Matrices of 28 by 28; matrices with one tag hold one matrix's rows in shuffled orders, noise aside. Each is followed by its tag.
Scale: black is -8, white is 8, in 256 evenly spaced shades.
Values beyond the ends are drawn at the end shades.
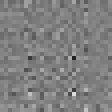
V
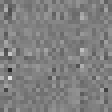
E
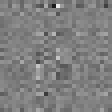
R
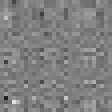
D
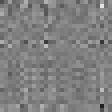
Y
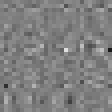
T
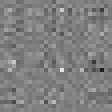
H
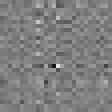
R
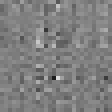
R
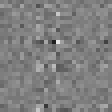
R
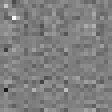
D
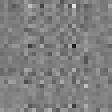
V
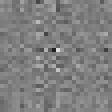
R
